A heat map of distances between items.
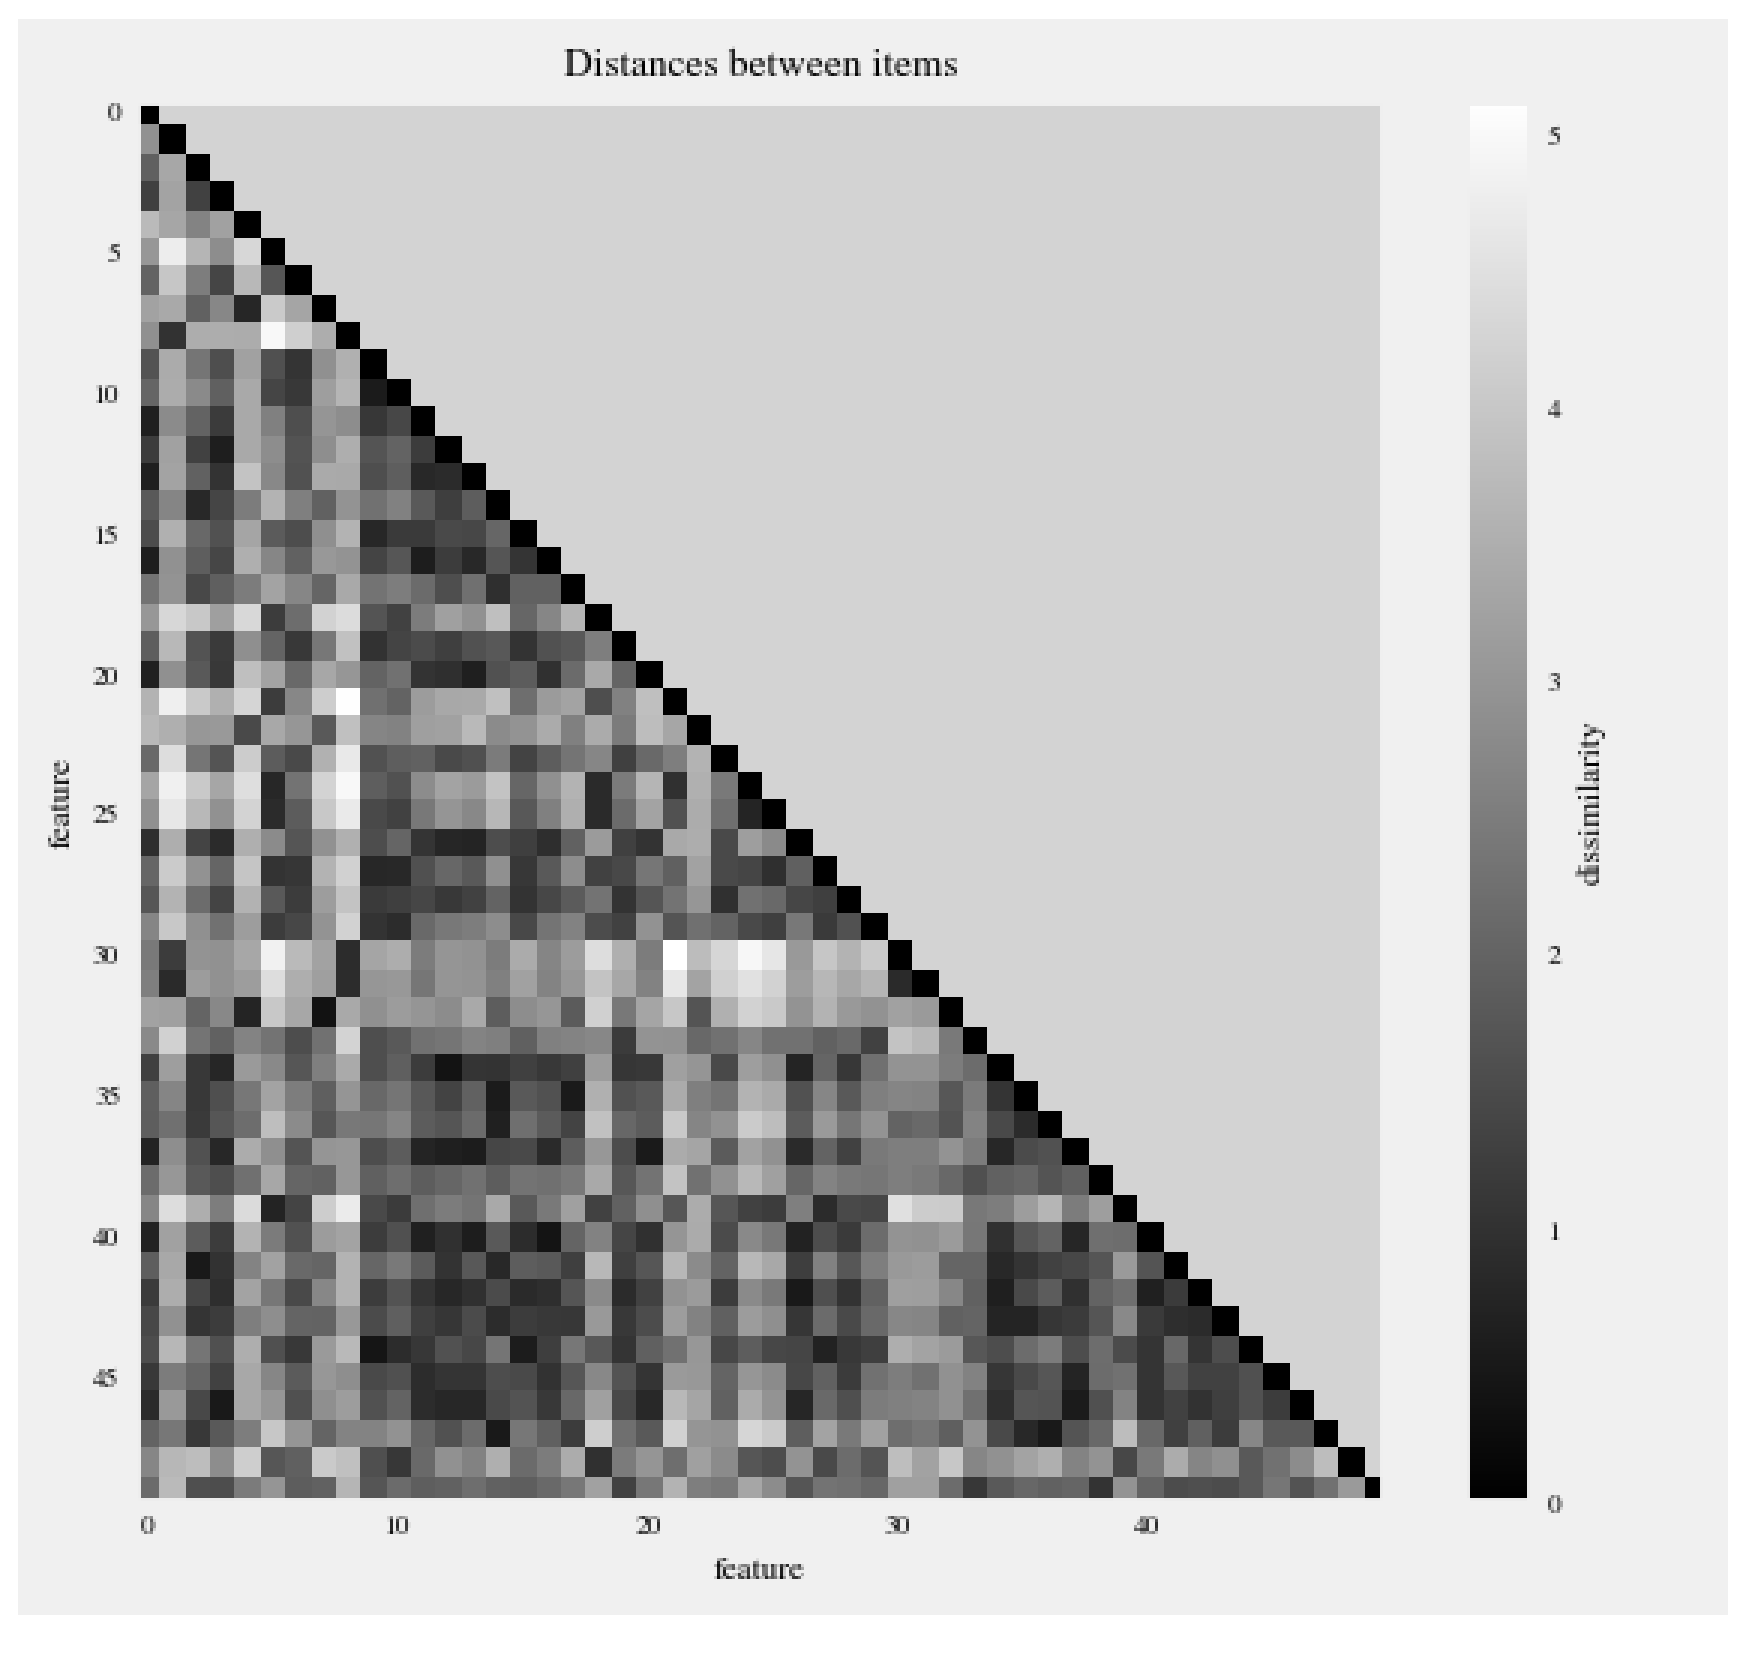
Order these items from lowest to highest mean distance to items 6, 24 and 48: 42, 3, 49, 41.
42, 3, 49, 41
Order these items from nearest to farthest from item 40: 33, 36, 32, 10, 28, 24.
28, 10, 36, 33, 24, 32
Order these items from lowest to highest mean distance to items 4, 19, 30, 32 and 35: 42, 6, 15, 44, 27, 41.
41, 42, 15, 44, 6, 27
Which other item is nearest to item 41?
2
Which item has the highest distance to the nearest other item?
22
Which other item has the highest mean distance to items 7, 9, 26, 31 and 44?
21
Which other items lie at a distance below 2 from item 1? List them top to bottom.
8, 30, 31
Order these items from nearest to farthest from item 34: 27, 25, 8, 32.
27, 32, 25, 8
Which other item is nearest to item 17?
35
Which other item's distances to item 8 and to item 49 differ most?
33
